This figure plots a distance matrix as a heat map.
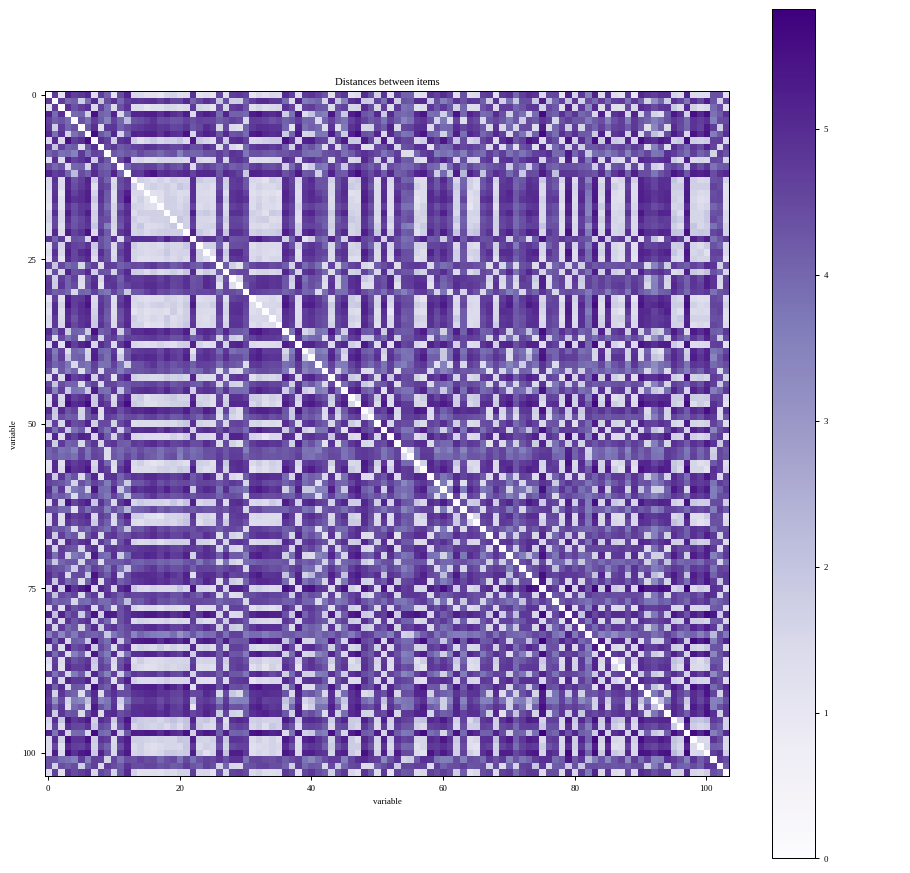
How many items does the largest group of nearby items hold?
47
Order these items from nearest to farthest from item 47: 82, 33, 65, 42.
33, 65, 82, 42
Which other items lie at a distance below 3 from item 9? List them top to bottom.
54, 55, 82, 101
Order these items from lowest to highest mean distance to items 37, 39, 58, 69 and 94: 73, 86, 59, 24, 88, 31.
88, 73, 59, 86, 31, 24
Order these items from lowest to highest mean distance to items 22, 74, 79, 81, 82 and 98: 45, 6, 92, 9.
92, 45, 6, 9
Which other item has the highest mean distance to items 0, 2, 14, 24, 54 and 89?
79
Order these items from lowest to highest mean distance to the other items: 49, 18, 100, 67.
18, 100, 49, 67
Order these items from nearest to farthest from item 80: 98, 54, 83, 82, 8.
98, 82, 54, 8, 83
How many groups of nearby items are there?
5
